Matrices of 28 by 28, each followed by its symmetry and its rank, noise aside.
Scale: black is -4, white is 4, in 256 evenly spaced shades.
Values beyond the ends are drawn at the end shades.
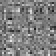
antisymmetric, rank four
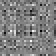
antisymmetric, rank two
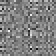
no symmetry, rank four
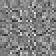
no symmetry, rank three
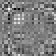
symmetric, rank two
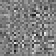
no symmetry, rank three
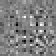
antisymmetric, rank two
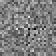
symmetric, rank four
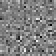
antisymmetric, rank four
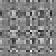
no symmetry, rank two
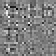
antisymmetric, rank four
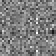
no symmetry, rank four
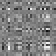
no symmetry, rank two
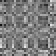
no symmetry, rank two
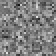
antisymmetric, rank four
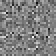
antisymmetric, rank four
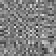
no symmetry, rank four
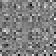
antisymmetric, rank four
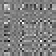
symmetric, rank two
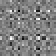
no symmetry, rank two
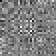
symmetric, rank three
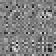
symmetric, rank four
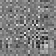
symmetric, rank three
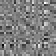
antisymmetric, rank four
